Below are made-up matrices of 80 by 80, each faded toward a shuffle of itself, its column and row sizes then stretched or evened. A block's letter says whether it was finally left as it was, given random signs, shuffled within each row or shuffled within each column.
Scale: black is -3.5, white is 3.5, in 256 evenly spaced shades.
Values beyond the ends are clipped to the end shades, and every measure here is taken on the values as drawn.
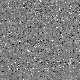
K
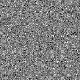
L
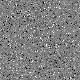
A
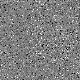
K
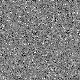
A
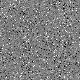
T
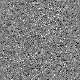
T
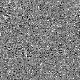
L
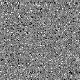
L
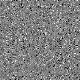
L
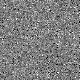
K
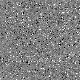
K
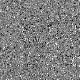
L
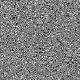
L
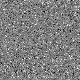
A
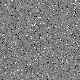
T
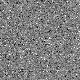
A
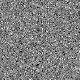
L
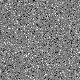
T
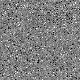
L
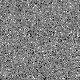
A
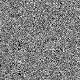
L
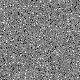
T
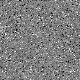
K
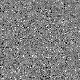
L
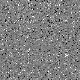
L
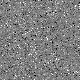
T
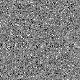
L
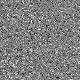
K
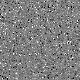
K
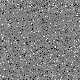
A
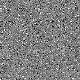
L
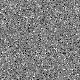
A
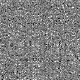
L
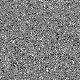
A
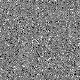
L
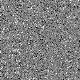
T
